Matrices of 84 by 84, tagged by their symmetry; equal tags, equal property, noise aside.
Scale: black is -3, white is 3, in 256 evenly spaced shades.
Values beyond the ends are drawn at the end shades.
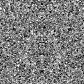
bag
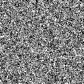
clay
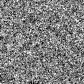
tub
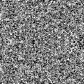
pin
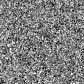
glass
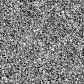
glass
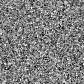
clay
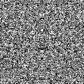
bag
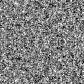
pin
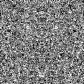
bag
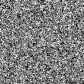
tub
